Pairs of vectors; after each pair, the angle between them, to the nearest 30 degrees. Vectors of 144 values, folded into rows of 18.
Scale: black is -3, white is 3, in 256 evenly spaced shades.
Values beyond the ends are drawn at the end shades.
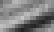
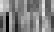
90 degrees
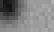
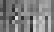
60 degrees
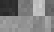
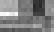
150 degrees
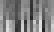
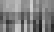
150 degrees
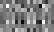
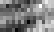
120 degrees
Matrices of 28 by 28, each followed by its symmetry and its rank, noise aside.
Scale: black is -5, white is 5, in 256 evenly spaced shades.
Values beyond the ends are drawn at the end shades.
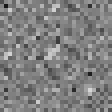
symmetric, rank six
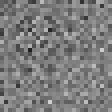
symmetric, rank six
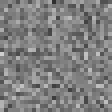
antisymmetric, rank eight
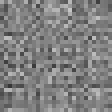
no symmetry, rank six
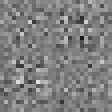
antisymmetric, rank eight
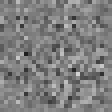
no symmetry, rank six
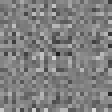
antisymmetric, rank four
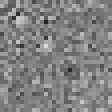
symmetric, rank eight
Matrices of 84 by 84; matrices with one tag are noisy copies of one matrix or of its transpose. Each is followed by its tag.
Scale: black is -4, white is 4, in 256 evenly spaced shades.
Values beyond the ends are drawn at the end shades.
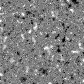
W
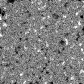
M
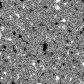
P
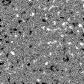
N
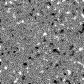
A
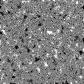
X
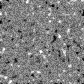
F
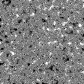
N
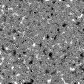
A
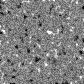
X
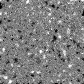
F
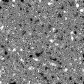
F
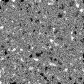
F
